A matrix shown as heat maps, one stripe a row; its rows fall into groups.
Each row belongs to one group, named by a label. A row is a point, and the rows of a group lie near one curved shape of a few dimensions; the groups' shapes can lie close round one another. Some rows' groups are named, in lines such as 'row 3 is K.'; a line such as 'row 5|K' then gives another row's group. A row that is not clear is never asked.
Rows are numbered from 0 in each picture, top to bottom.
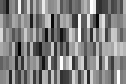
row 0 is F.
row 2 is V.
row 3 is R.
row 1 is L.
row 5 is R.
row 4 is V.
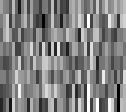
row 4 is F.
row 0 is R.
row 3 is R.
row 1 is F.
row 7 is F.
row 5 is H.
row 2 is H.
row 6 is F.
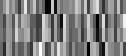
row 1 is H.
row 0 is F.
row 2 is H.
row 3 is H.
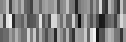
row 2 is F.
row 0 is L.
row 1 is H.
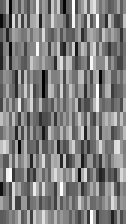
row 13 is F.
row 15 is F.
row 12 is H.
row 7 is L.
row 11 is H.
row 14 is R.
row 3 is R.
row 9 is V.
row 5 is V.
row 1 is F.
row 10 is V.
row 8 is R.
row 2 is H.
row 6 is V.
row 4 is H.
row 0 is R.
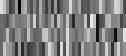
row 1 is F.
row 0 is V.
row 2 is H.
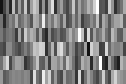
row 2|V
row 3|H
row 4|L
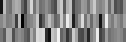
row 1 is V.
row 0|H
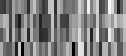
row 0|F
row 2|F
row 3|V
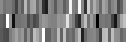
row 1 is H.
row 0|V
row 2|H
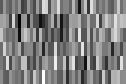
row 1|R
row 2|V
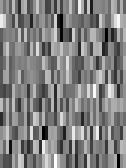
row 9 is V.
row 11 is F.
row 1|V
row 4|H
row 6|F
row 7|R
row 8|F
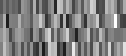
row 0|F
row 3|V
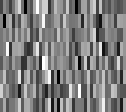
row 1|H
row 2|F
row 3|L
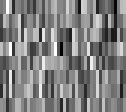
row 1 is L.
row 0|H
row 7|H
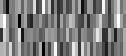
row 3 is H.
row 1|V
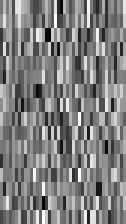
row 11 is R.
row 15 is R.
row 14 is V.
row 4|H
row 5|H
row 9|R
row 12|V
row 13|H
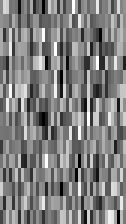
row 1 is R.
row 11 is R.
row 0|V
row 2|H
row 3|H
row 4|H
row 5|H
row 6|H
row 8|F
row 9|V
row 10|H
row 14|H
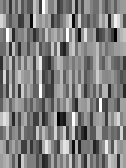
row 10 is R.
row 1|V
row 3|R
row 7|L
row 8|V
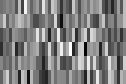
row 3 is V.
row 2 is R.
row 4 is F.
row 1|H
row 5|F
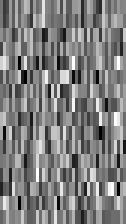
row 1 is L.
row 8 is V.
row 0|H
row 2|V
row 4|V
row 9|H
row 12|R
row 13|F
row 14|V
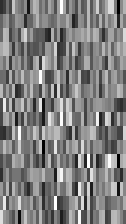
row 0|F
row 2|F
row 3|V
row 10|H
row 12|H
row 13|R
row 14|H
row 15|V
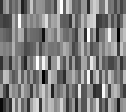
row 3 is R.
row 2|F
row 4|R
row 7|F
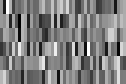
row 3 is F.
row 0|H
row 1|R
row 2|F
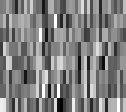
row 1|H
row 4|H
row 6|R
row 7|V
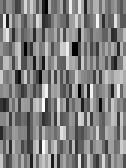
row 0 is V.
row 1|H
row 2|H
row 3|R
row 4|H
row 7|H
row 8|R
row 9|F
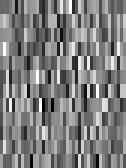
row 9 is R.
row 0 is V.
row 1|V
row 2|F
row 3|V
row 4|R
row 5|R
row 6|F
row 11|L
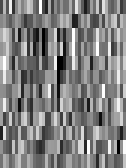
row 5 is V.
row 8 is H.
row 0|L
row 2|V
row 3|V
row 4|V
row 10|F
